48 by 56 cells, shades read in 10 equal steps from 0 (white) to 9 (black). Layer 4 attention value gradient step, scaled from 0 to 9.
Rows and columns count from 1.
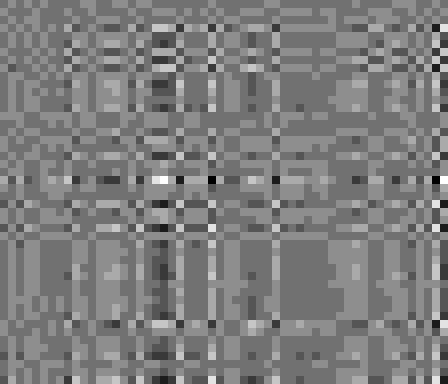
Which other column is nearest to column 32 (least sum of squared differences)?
22
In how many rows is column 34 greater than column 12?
4
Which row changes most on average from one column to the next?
23
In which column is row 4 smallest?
56
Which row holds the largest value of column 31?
48
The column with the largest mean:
21
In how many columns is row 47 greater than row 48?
18
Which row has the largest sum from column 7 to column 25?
45
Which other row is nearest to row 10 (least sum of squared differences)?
38
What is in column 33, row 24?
4
